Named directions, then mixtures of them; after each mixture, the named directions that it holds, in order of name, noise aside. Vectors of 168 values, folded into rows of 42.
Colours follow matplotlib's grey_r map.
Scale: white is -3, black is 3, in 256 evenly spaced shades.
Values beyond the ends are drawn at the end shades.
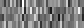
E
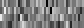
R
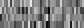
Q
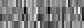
E, Q.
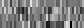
Q, R.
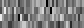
R.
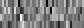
R.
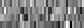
Q, R.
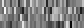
Q, R.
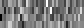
R.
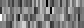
Q, R.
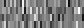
E.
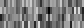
E, Q.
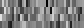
R.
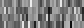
E, Q, R.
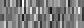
E.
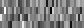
R.
